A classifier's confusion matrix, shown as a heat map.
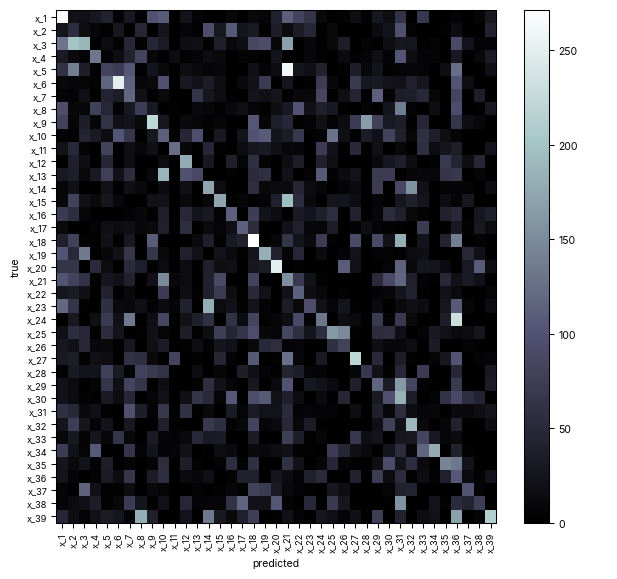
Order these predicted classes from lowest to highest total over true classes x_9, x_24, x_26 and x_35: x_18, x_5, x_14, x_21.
x_14, x_21, x_5, x_18
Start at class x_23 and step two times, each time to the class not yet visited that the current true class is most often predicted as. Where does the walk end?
x_32
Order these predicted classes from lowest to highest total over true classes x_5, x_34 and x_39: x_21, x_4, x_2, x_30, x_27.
x_30, x_27, x_4, x_2, x_21
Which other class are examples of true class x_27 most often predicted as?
x_21
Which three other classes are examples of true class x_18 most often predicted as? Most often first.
x_31, x_36, x_9
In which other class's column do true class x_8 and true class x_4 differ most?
x_22
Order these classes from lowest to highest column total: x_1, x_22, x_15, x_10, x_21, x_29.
x_15, x_22, x_29, x_10, x_1, x_21
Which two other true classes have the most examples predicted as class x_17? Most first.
x_38, x_25
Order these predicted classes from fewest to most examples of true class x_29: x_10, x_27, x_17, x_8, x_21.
x_17, x_10, x_27, x_8, x_21
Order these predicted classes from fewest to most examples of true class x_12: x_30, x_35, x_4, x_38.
x_4, x_30, x_38, x_35
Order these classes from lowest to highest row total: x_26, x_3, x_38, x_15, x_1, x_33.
x_26, x_33, x_15, x_38, x_1, x_3
